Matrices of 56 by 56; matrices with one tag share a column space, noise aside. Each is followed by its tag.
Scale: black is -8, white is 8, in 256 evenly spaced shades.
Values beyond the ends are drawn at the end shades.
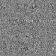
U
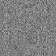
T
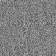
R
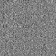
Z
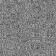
Z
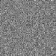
R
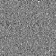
R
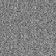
U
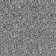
Z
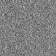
Z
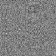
T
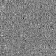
Z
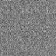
T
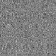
Z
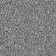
T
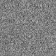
U
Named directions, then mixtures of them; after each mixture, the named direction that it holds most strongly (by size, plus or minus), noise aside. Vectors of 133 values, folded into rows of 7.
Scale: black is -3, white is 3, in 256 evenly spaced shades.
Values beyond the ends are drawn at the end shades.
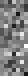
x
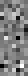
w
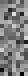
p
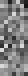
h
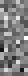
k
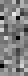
w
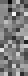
p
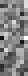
h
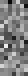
h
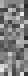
p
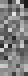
h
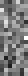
k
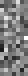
k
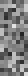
x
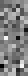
w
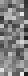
p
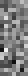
k
